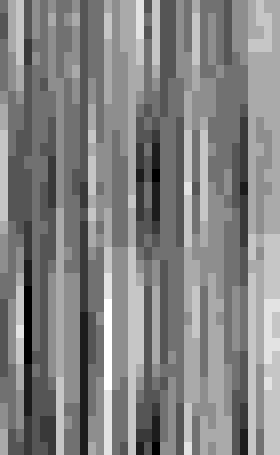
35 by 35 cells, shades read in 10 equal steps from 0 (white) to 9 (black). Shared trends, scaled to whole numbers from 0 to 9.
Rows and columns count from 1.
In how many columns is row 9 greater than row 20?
10
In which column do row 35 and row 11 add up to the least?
24
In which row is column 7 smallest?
2
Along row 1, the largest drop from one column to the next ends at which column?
20
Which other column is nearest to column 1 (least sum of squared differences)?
12
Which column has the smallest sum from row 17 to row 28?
14
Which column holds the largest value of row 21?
4
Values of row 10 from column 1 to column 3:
3 5 5
